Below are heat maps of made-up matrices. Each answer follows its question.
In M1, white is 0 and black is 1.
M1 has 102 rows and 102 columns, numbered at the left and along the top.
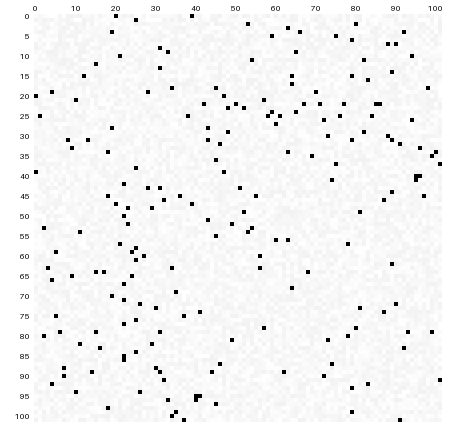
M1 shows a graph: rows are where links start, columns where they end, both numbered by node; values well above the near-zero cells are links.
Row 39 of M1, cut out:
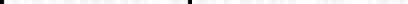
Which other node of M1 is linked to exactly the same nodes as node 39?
node 20
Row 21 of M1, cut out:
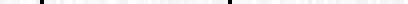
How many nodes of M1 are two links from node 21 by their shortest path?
2
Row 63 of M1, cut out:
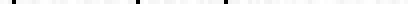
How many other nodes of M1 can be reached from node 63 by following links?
12
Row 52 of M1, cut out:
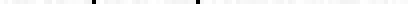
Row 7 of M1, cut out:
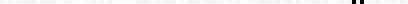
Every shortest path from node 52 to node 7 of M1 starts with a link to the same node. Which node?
node 49
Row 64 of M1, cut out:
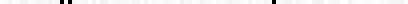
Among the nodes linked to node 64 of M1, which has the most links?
node 15
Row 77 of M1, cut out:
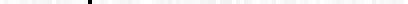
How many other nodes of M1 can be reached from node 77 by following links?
7
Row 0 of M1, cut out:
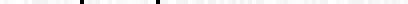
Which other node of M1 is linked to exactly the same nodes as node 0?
node 47
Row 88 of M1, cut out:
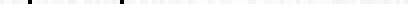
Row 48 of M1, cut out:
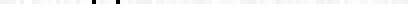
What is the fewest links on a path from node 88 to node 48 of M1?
7
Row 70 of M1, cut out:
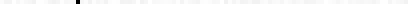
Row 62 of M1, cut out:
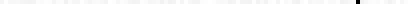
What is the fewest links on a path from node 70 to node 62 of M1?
6
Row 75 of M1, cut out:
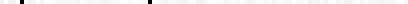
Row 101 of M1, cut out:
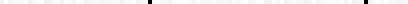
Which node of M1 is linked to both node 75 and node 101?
node 37
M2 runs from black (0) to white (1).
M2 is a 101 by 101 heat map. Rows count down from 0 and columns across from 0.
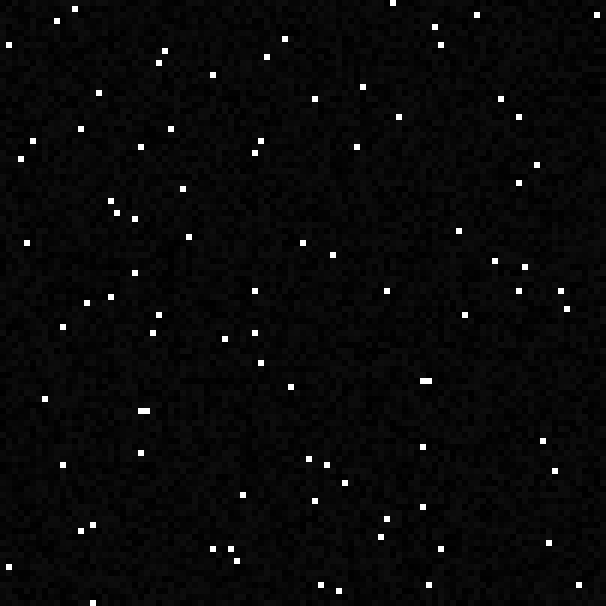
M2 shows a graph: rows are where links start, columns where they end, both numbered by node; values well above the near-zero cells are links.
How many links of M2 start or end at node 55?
3
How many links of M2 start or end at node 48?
5
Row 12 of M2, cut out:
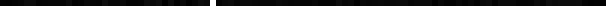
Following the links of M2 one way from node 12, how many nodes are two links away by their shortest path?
1
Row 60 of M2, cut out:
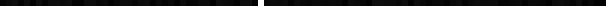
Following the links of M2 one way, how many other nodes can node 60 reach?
7
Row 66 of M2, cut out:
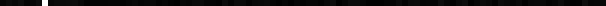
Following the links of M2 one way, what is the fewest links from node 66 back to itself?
6
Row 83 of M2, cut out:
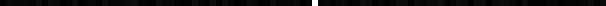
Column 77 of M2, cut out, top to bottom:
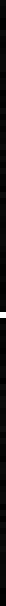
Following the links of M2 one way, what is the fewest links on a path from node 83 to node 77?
2
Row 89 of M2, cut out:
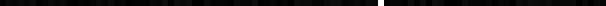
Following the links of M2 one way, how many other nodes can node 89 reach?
3
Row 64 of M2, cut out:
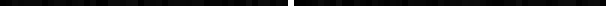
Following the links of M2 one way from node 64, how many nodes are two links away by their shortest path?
3
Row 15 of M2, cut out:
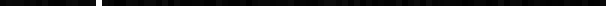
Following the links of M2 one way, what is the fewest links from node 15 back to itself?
8
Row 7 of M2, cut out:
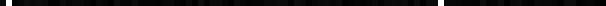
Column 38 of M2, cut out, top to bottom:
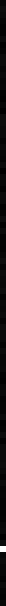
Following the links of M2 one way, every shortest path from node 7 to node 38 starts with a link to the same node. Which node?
node 73
